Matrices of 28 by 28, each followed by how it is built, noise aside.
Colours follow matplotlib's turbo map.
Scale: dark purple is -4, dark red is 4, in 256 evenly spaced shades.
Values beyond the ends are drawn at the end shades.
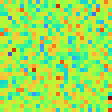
Toeplitz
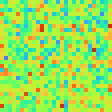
blocks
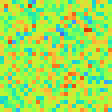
Toeplitz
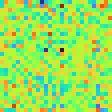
low rank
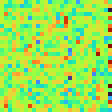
uneven columns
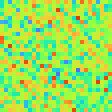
Toeplitz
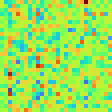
uneven columns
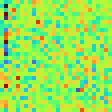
uneven columns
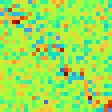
banded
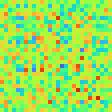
blocks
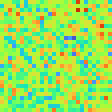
Toeplitz
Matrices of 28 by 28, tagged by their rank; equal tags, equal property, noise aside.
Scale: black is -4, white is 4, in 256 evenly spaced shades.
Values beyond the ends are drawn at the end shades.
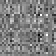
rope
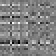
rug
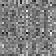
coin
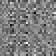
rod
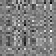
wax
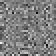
rod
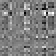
wax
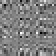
wax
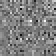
coin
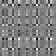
rug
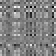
rug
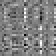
wax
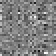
rope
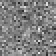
rod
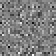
rod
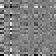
rug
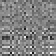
wax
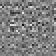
rope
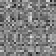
coin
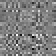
rope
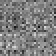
coin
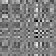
wax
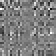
wax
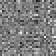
rod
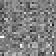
rod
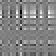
rug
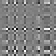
rug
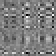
rug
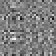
rope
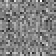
rod
